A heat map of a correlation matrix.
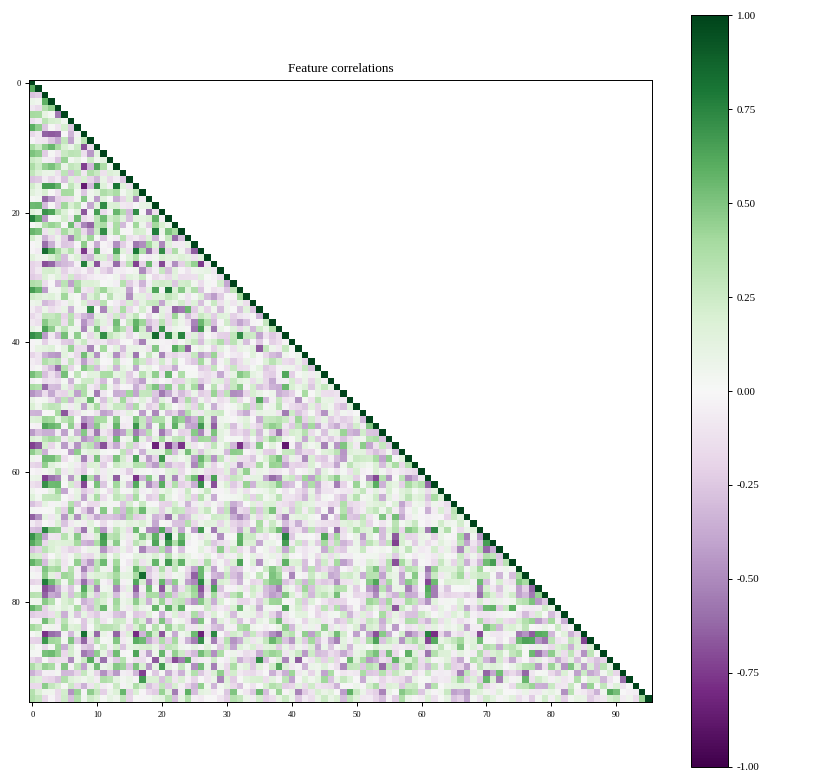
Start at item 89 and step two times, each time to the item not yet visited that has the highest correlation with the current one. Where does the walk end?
9
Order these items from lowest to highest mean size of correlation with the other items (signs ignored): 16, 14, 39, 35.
14, 35, 39, 16
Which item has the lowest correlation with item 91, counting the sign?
17
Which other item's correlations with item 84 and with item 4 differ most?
5
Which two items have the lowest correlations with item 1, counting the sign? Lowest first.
56, 67
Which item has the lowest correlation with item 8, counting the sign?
16
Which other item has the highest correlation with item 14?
94
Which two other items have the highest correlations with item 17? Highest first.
76, 92
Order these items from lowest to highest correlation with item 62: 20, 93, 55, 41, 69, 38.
41, 55, 93, 38, 20, 69
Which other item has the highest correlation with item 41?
22
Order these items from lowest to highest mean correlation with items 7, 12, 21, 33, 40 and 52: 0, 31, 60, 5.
60, 31, 5, 0
